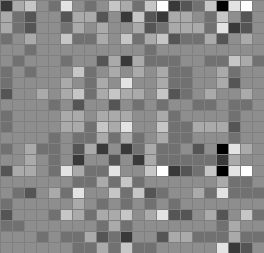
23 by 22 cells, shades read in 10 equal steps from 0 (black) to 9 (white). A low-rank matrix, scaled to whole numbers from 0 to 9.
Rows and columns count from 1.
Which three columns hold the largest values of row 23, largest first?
19, 11, 9
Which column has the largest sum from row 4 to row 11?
14
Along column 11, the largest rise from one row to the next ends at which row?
23
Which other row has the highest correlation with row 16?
1
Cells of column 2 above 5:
2
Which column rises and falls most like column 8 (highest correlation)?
16
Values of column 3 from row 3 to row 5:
3 6 4
